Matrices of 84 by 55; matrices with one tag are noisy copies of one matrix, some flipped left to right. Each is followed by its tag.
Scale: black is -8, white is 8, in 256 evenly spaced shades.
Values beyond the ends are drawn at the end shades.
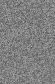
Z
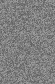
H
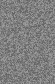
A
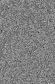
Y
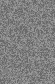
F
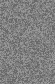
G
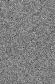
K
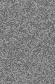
K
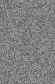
Z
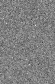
H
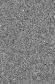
A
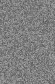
H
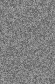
F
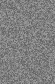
A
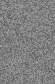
K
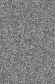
Z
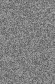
A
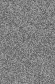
K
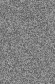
Y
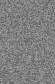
Z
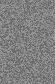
A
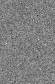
H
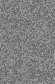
G
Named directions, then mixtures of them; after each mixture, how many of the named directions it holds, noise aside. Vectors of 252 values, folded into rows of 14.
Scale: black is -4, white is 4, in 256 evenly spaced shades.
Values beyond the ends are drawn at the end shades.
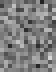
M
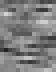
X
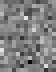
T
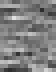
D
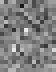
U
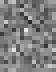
one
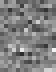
three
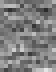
three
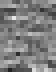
one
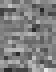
two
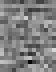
three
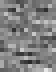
four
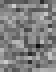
four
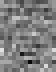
four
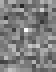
four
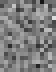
one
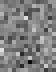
one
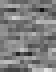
two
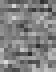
four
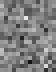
two
